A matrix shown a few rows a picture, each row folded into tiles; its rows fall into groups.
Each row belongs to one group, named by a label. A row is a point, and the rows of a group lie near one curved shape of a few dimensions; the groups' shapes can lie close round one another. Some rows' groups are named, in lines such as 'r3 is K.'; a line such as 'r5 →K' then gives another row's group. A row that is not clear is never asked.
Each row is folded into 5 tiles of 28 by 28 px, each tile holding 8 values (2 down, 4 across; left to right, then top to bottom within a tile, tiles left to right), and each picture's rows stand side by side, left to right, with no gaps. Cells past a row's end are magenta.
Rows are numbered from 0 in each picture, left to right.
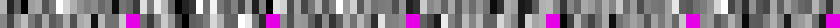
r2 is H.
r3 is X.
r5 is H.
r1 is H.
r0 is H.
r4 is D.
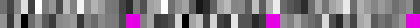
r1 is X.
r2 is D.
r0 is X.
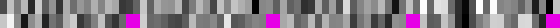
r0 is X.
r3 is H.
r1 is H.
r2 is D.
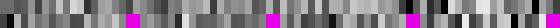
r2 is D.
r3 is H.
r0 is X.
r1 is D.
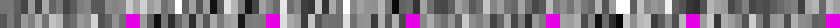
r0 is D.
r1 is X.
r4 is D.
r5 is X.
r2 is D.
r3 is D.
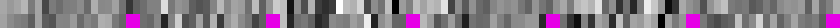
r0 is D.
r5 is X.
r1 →X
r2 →H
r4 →X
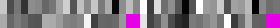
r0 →H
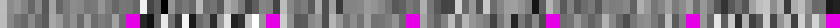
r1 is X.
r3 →D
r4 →D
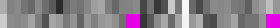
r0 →D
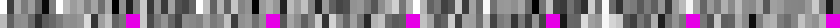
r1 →H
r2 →X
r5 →D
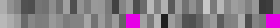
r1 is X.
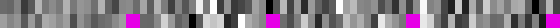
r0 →D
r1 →H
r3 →D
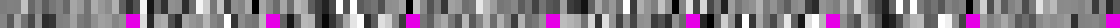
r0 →D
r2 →H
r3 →H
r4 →D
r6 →H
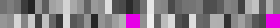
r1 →X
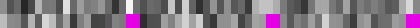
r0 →D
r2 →D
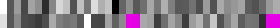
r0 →H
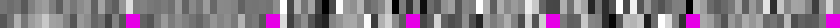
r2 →H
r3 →D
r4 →H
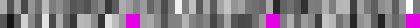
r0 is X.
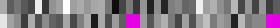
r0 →D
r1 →H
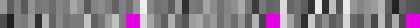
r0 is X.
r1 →D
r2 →D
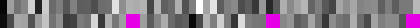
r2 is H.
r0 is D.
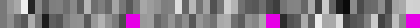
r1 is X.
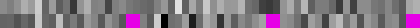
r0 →X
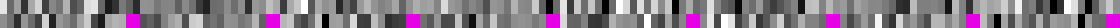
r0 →X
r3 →D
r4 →H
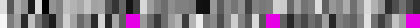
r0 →D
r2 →X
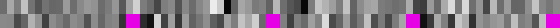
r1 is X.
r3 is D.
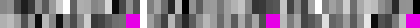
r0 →D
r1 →D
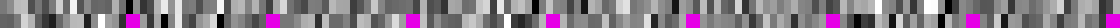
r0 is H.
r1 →X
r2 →X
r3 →H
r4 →H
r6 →X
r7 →X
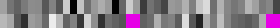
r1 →D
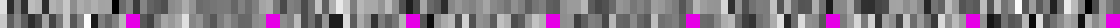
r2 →D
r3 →X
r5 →H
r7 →X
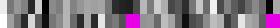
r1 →H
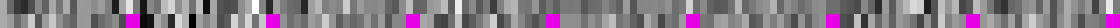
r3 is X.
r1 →D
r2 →D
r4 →D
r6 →X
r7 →D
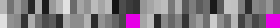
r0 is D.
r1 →X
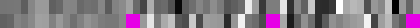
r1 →X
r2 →H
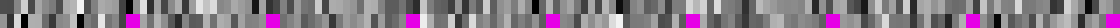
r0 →X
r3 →D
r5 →H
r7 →X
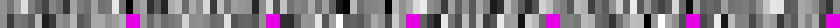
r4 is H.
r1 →H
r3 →X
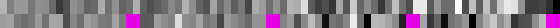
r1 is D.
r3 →X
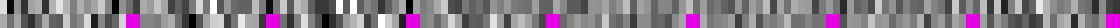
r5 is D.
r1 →H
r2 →H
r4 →D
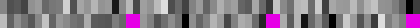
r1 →H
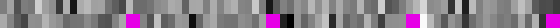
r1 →D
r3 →D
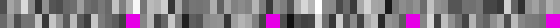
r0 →X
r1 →H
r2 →X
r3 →X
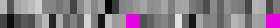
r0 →X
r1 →D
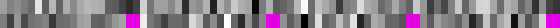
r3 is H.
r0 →X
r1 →H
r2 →X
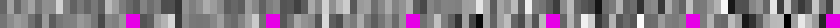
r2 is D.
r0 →D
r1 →X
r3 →D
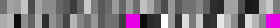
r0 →X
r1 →X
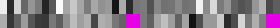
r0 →H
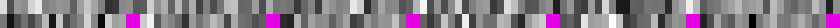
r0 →X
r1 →X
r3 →X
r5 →D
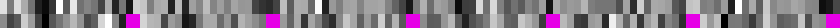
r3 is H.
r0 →H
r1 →D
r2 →D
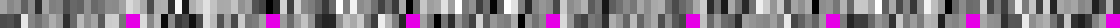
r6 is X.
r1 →D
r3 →X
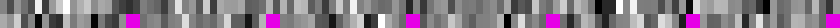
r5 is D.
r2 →H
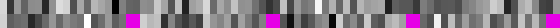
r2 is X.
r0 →H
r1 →D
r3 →X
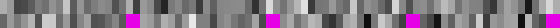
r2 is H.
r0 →D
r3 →X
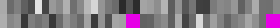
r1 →D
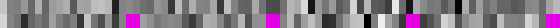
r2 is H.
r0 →H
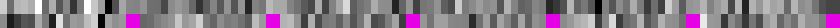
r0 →X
